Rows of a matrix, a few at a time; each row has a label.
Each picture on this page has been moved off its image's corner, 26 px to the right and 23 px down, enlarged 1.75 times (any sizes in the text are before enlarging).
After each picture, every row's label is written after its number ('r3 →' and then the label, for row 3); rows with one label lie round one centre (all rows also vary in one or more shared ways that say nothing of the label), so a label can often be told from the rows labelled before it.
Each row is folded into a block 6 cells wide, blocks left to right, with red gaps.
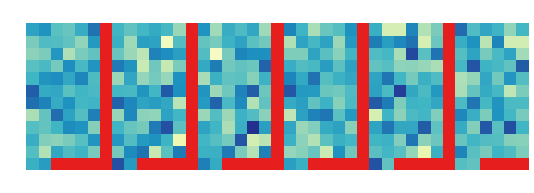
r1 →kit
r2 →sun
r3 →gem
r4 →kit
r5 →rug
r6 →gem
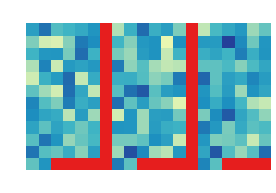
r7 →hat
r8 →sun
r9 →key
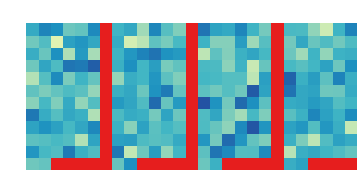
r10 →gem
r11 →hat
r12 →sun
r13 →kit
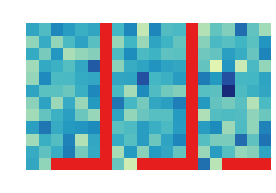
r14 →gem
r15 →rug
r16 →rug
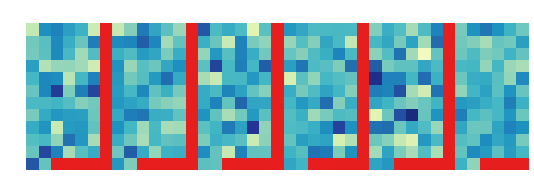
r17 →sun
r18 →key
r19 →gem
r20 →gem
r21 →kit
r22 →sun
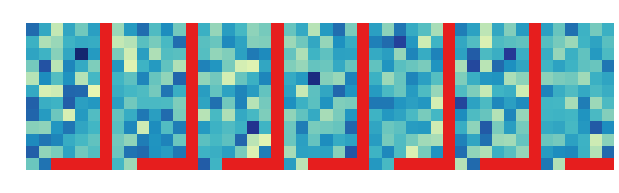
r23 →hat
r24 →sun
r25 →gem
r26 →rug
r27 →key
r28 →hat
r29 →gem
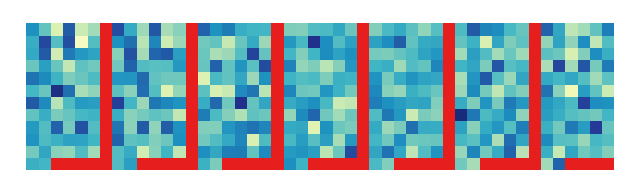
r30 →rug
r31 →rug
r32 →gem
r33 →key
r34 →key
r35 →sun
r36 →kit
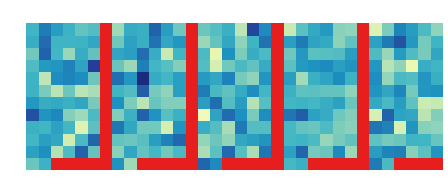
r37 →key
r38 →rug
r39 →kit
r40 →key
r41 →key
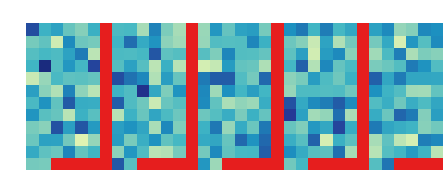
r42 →gem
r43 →rug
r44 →rug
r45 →sun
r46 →kit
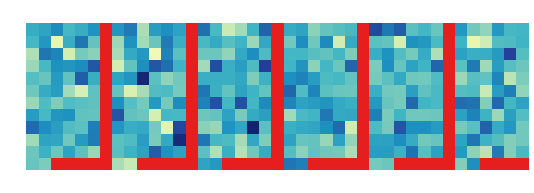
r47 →gem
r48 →rug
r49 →kit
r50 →kit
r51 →gem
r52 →hat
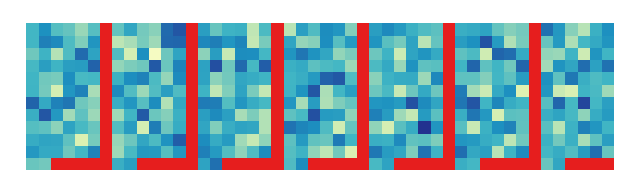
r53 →key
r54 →kit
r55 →key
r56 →hat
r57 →sun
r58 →key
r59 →kit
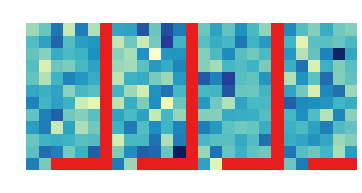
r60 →key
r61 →gem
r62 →rug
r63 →hat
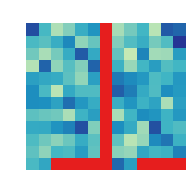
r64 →kit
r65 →kit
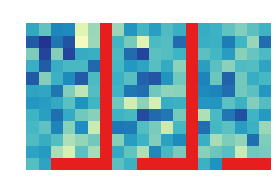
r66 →key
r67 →hat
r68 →kit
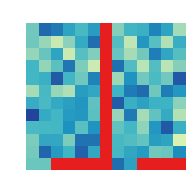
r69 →sun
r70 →sun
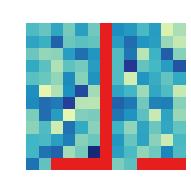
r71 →key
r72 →key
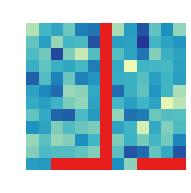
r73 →kit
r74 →key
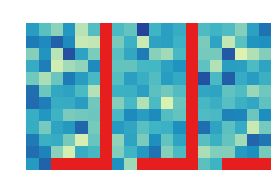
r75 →key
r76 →gem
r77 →kit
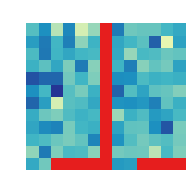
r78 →rug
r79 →kit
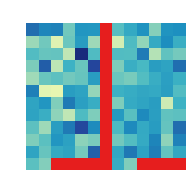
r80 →gem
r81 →gem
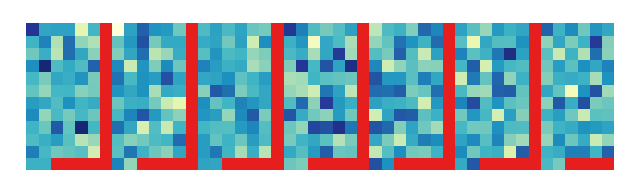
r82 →gem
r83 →key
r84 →sun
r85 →gem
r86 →kit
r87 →hat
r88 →gem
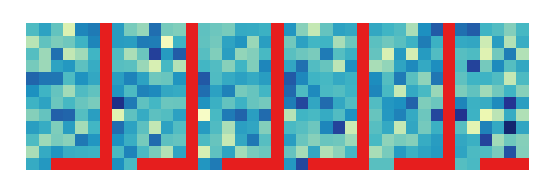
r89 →kit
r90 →rug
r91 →kit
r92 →kit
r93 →kit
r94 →sun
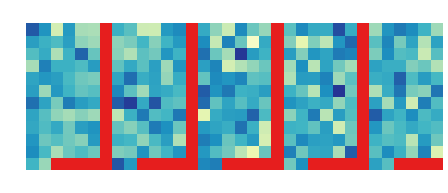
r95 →rug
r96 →kit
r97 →hat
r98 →hat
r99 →sun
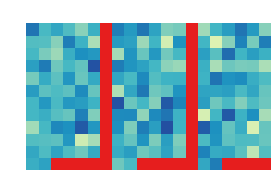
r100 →gem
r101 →sun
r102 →hat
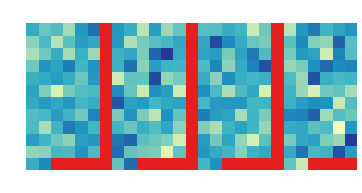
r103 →kit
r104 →hat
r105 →key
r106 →key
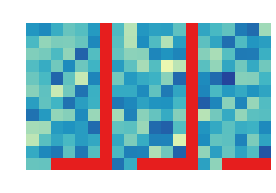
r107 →sun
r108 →sun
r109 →rug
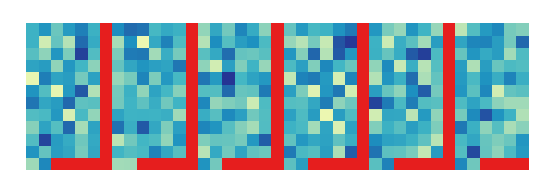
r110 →hat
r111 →gem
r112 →rug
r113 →hat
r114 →hat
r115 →key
